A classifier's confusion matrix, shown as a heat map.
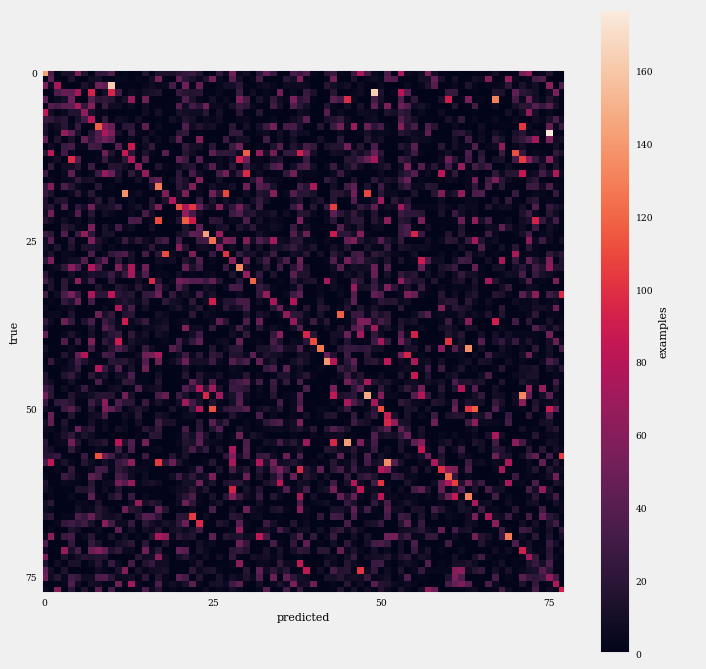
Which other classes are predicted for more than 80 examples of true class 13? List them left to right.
4, 29, 71
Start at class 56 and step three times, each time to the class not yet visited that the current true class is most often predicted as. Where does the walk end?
29
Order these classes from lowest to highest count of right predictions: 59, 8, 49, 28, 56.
28, 49, 56, 59, 8
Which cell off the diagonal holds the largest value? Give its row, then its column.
9, 75
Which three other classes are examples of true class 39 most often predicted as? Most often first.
55, 47, 35
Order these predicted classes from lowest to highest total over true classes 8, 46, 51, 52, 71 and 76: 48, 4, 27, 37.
27, 4, 37, 48
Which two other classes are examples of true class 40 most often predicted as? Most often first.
60, 11
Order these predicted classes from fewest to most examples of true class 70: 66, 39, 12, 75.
66, 12, 75, 39
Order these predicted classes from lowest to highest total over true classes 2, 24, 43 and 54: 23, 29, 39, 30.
30, 39, 29, 23
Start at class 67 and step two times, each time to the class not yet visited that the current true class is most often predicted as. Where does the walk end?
7
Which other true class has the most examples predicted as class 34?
25
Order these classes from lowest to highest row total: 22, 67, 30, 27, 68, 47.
68, 30, 67, 27, 47, 22
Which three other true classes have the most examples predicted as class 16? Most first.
31, 42, 66
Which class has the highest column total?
38
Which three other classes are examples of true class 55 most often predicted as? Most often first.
45, 43, 11
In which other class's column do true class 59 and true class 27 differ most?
18
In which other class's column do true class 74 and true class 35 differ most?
47
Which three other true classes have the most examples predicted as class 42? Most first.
43, 31, 6
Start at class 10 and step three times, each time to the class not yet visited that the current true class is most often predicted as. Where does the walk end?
49
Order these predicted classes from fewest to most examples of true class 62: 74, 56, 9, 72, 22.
9, 22, 72, 56, 74
